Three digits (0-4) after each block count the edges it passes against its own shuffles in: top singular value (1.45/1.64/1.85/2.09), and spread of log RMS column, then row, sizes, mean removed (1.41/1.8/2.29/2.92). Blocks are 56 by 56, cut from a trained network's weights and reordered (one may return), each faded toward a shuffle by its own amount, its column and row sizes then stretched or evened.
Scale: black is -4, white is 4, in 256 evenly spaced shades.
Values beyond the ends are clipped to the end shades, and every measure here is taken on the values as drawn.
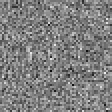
2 1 0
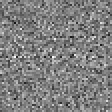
2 0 1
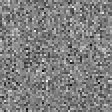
0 2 0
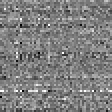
2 2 3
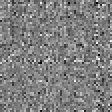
1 3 2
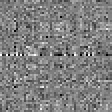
4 2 3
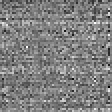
2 3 1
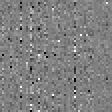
1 3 0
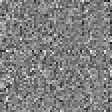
1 3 1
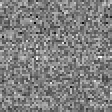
0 0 1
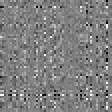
4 4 2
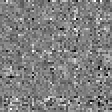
0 2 3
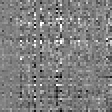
2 4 2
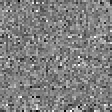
0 0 3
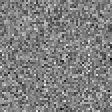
1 1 0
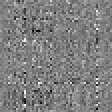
2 3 2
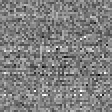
1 1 2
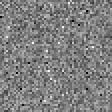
0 0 0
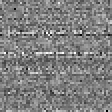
2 0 3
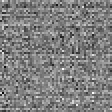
2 3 0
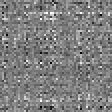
1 4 3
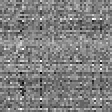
4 3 1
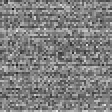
3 0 1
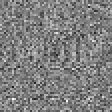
3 0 1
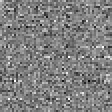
1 1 3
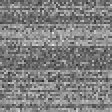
4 0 0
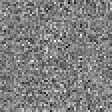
0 2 1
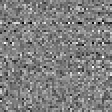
3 2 3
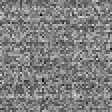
1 2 0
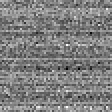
4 1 1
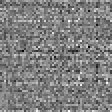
1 2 2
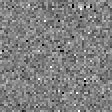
0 0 2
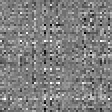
2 4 2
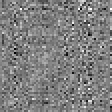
3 4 1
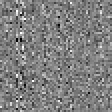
2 4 0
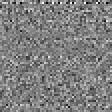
3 0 3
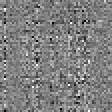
0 4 2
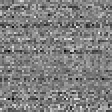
1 1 4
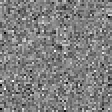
0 2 1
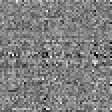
0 2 3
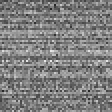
4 0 1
